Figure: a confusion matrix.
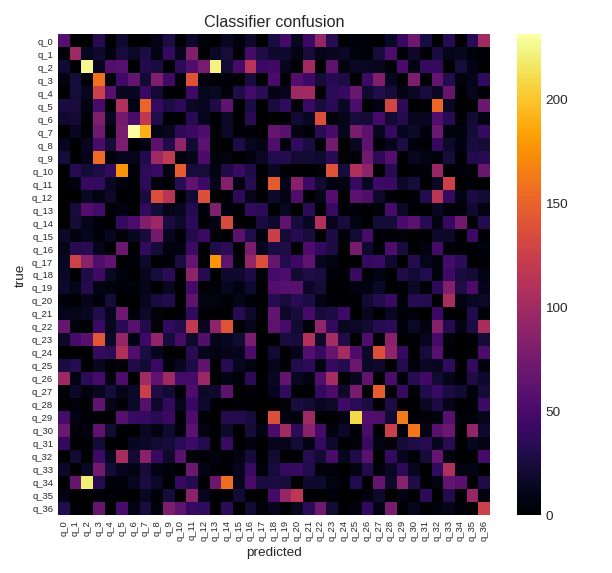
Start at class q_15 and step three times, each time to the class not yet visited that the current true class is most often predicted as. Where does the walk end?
q_33
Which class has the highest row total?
q_2
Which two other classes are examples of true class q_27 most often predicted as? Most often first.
q_7, q_25
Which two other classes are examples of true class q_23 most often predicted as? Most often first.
q_3, q_21
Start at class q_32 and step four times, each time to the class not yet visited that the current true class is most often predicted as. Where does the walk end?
q_22
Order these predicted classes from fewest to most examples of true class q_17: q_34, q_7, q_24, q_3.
q_24, q_7, q_34, q_3
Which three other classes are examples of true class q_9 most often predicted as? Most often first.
q_3, q_8, q_26
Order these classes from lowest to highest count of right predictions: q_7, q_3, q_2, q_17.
q_17, q_3, q_7, q_2
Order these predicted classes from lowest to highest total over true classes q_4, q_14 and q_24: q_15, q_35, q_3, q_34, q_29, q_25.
q_35, q_15, q_34, q_29, q_25, q_3
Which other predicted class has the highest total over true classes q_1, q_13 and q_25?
q_11
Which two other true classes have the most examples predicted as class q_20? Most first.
q_35, q_4
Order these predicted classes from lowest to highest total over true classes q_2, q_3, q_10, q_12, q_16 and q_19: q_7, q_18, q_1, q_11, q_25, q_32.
q_1, q_7, q_18, q_25, q_11, q_32
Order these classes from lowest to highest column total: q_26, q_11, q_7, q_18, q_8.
q_26, q_8, q_18, q_7, q_11
